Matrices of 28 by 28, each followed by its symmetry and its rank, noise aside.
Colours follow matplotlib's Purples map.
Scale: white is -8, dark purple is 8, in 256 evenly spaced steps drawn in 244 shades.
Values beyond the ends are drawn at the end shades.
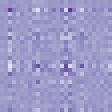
no symmetry, rank two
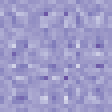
antisymmetric, rank two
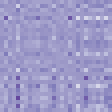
antisymmetric, rank two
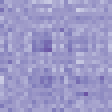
no symmetry, rank three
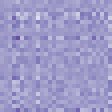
antisymmetric, rank two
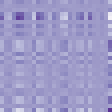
no symmetry, rank one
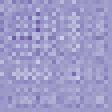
symmetric, rank three
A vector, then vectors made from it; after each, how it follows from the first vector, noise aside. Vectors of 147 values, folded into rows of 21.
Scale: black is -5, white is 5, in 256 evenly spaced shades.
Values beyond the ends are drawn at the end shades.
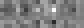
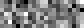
wrapped around, negated, scaled up.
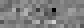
negated, partly zeroed.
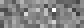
sign-scrambled.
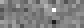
partly zeroed.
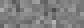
negated, shrunk.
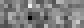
reversed, negated.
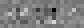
negated, partly zeroed.
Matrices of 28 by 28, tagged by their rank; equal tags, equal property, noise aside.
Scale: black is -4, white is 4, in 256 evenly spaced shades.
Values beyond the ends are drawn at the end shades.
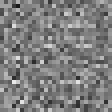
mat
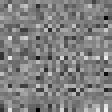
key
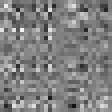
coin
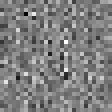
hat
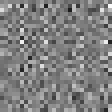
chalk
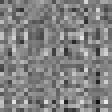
key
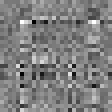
coin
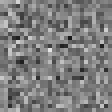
hat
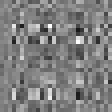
coin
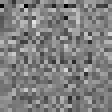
hat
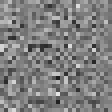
hat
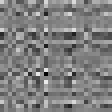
coin
